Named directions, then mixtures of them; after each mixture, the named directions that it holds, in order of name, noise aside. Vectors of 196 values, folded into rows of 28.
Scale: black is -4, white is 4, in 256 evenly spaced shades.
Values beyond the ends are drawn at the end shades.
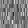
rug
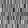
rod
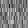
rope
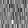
rod, rope, rug.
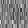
rod, rug.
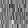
rod, rope, rug.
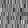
rod.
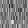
rod, rope, rug.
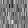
rope, rug.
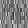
rod, rug.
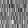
rod, rope, rug.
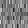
rod.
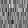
rope, rug.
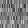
rod, rope.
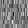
rug.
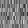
rod, rope, rug.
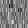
rod, rope, rug.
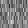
rope.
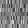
rod, rope.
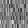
rod, rope, rug.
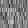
rope.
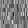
rug.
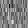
rope, rug.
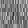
rope, rug.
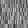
rod, rope, rug.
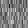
rope.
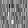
rope, rug.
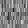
rod, rope, rug.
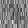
rod, rug.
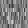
rod, rope, rug.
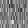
rod, rope, rug.
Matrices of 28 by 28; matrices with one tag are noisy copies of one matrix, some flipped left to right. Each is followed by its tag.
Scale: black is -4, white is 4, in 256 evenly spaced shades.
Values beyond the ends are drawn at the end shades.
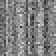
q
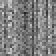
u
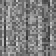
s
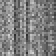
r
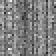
u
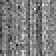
r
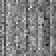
s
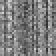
u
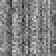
q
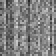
s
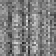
q
